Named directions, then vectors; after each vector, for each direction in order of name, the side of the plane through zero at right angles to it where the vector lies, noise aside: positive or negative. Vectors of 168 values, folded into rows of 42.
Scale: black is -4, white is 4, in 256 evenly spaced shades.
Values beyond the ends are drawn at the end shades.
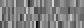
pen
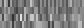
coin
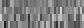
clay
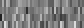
negative, negative, negative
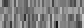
positive, negative, negative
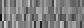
negative, negative, negative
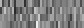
positive, positive, negative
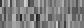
negative, negative, positive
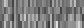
negative, positive, positive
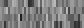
positive, negative, positive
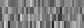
negative, positive, negative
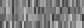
negative, positive, positive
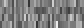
negative, positive, positive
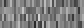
positive, negative, negative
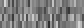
negative, positive, positive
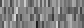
negative, negative, positive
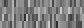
positive, negative, negative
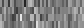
positive, positive, negative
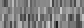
positive, negative, negative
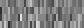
negative, positive, negative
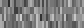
positive, positive, negative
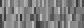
negative, negative, positive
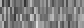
positive, positive, negative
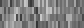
negative, negative, positive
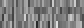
negative, positive, positive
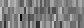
positive, negative, positive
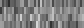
positive, positive, negative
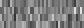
positive, positive, negative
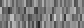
positive, negative, positive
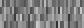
positive, positive, negative
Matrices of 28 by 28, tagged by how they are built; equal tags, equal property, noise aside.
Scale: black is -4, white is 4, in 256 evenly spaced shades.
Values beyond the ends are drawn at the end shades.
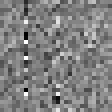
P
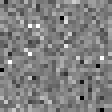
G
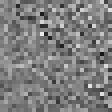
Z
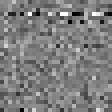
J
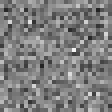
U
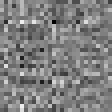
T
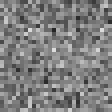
U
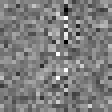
P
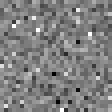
G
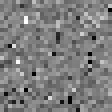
G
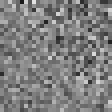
Z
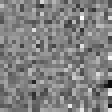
P
